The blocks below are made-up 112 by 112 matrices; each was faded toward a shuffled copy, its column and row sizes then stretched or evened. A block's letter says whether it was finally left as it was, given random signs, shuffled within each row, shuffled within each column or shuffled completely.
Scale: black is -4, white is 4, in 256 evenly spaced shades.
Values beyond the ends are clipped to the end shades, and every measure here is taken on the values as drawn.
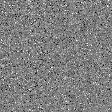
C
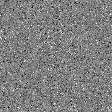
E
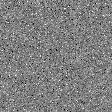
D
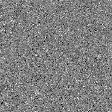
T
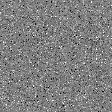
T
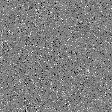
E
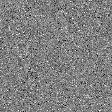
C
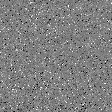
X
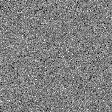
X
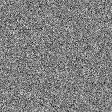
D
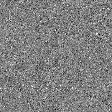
C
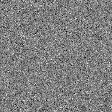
C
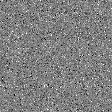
C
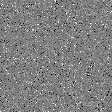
C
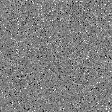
T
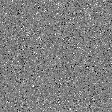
C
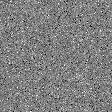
D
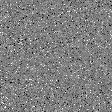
X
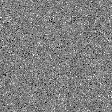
T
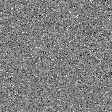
X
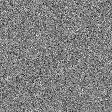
D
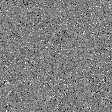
X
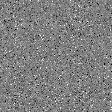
C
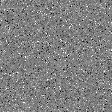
C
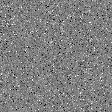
E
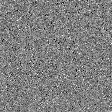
X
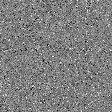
C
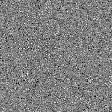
T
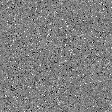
E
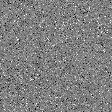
E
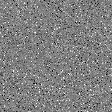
C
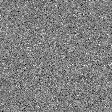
X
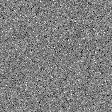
D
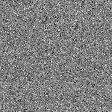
E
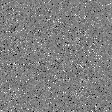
C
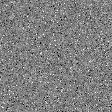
E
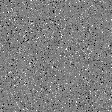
E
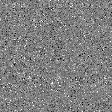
T
